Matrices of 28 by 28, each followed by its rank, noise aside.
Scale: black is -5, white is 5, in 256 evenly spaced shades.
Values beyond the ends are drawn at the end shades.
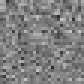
six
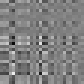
one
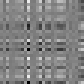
one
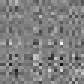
three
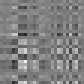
one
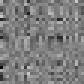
three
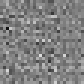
six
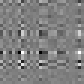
one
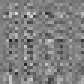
three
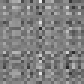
two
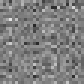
four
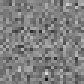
six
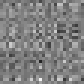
three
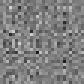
four
